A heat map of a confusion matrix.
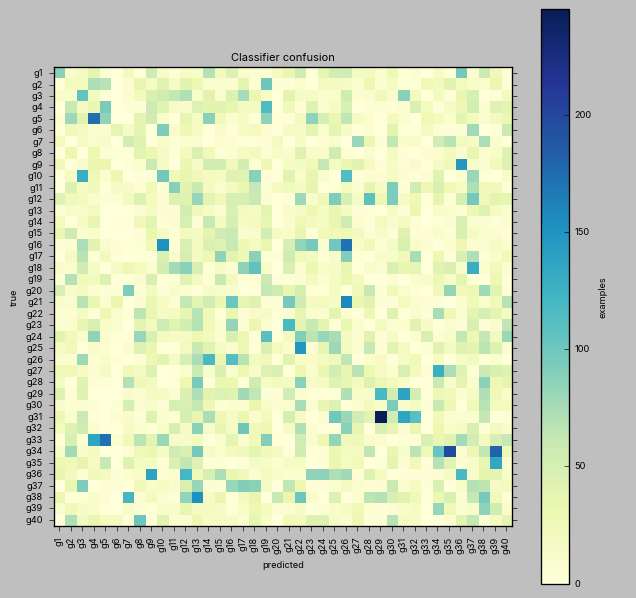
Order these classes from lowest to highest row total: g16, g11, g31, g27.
g11, g27, g16, g31
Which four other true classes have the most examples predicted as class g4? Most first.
g5, g33, g24, g2
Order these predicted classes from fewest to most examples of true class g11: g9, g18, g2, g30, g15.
g15, g9, g2, g18, g30
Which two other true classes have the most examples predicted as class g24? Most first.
g36, g9
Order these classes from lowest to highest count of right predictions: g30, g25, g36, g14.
g14, g25, g30, g36
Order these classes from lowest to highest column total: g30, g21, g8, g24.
g24, g8, g21, g30
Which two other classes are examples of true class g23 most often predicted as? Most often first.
g21, g16
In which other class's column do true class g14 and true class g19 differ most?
g2
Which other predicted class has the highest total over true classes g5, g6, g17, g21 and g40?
g26
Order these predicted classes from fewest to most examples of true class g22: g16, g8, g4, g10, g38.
g4, g10, g16, g38, g8
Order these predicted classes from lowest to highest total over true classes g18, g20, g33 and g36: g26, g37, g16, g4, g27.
g27, g16, g26, g4, g37
